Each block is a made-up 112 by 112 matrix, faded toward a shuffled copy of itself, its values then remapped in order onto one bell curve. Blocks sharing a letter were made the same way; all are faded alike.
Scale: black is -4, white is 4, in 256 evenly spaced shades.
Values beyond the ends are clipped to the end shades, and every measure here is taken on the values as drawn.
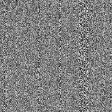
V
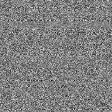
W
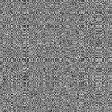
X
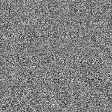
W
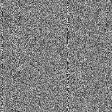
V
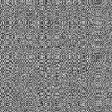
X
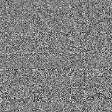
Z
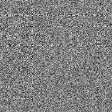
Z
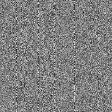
V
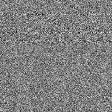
W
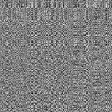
X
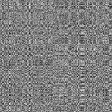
X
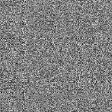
Z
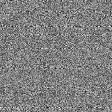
W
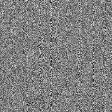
V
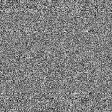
W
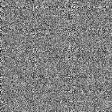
Z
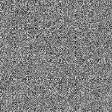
Z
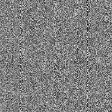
V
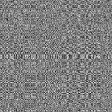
X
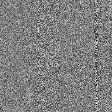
V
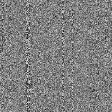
V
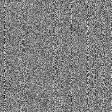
V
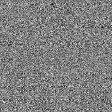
W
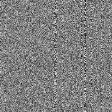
V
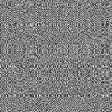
X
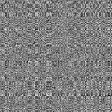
X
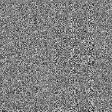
Z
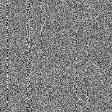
V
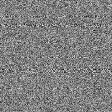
W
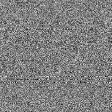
W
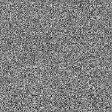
Z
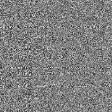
Z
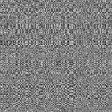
X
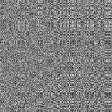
X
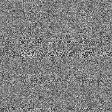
Z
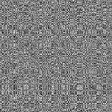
X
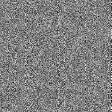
V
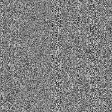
V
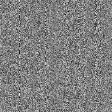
V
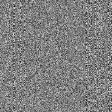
V
